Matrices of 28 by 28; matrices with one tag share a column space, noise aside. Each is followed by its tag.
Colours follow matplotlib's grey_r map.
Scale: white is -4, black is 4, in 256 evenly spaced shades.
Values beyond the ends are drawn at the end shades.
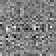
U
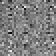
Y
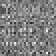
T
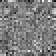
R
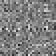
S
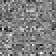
S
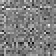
Y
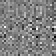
U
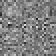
U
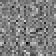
T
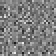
T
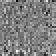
R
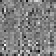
R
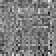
R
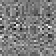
U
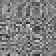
U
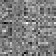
T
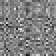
U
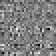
S
